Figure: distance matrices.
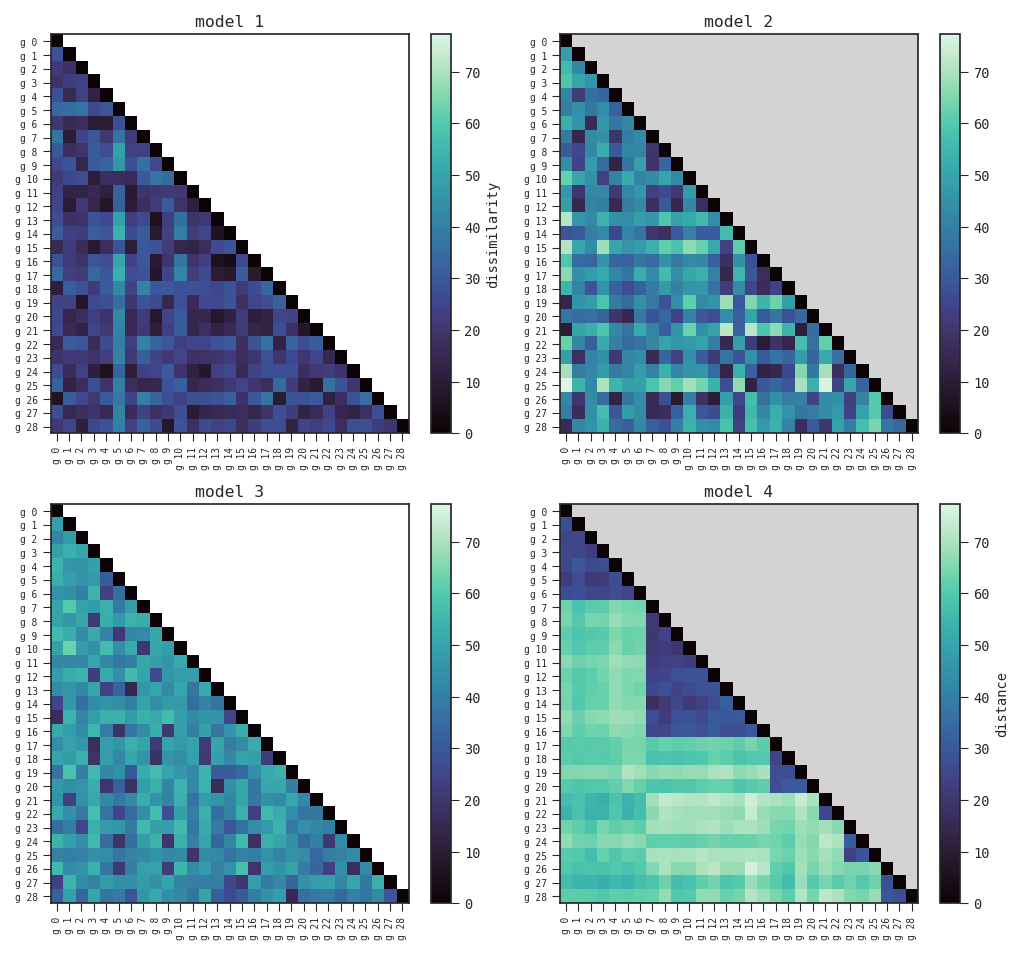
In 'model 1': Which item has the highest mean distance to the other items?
g 5
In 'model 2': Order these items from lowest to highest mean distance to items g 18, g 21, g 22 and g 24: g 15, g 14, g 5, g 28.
g 5, g 15, g 28, g 14
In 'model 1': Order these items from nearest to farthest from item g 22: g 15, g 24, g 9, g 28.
g 15, g 24, g 28, g 9
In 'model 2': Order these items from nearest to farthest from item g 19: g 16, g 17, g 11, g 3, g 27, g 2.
g 27, g 11, g 2, g 16, g 3, g 17
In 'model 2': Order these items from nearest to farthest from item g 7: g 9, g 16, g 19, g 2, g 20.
g 9, g 20, g 16, g 19, g 2
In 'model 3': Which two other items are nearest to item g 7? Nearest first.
g 10, g 5
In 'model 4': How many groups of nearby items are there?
6
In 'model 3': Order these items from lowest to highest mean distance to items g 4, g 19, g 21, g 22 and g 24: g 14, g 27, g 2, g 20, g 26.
g 26, g 20, g 14, g 2, g 27
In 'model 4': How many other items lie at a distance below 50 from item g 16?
9
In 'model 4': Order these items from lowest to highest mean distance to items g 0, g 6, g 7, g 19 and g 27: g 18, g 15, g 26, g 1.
g 1, g 18, g 26, g 15
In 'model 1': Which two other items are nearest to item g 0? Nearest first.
g 26, g 18
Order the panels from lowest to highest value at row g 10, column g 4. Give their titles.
model 1, model 2, model 3, model 4
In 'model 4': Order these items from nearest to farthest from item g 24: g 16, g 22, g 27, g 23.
g 23, g 27, g 16, g 22
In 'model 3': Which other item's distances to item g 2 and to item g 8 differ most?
g 18
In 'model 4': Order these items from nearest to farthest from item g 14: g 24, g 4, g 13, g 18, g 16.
g 16, g 13, g 18, g 24, g 4
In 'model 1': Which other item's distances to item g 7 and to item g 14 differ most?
g 16
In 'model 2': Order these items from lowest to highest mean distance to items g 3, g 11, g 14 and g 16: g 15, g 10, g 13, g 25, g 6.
g 10, g 6, g 13, g 15, g 25
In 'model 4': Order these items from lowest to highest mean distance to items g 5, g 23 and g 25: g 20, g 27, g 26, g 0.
g 0, g 27, g 26, g 20
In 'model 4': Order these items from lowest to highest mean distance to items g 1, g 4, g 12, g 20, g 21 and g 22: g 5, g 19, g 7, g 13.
g 5, g 7, g 13, g 19
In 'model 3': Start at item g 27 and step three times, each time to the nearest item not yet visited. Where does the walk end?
g 14
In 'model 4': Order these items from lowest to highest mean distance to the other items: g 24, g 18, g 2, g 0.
g 2, g 0, g 18, g 24
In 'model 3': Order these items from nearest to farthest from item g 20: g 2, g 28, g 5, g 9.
g 5, g 28, g 9, g 2
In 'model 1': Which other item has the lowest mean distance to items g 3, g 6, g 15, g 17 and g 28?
g 11
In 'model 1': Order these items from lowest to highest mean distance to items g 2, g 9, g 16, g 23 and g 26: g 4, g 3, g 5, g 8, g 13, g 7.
g 13, g 8, g 3, g 4, g 7, g 5
